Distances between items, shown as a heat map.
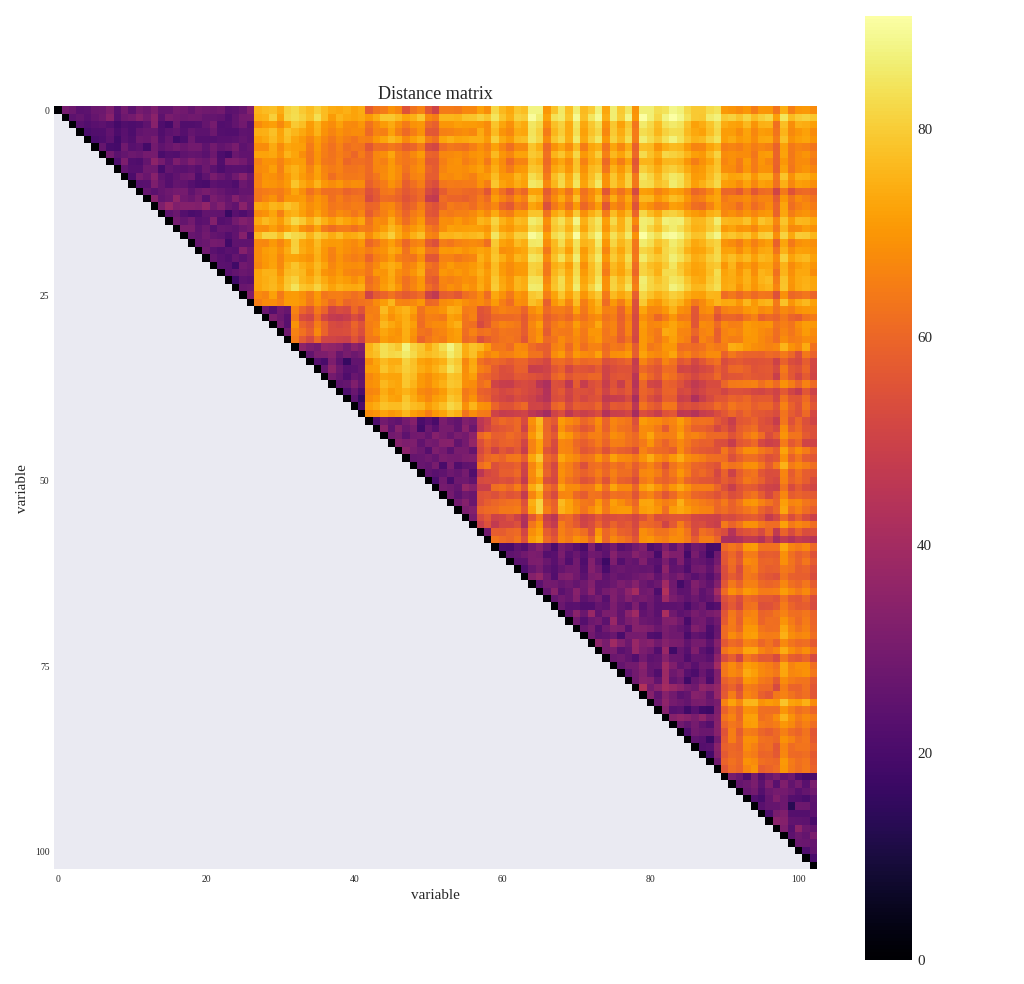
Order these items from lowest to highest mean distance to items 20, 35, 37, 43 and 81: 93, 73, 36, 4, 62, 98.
36, 62, 73, 4, 93, 98
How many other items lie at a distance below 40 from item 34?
9
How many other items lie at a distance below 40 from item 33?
9
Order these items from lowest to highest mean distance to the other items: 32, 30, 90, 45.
90, 45, 30, 32
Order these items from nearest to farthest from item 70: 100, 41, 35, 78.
78, 41, 35, 100
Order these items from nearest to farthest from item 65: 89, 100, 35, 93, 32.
89, 35, 32, 100, 93
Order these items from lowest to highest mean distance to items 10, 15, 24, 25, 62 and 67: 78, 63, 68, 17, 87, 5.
5, 17, 78, 63, 87, 68
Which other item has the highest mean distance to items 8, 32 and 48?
98
